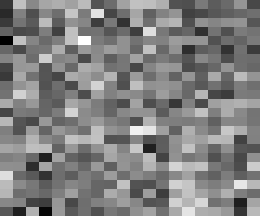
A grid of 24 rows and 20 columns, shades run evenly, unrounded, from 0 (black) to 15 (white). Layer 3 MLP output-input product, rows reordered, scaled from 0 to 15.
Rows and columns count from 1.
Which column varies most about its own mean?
1
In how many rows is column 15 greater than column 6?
11
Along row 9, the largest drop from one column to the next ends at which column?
10
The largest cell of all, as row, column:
5, 7
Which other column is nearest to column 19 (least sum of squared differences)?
13
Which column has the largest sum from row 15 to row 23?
15
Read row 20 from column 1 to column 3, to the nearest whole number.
13 6 5
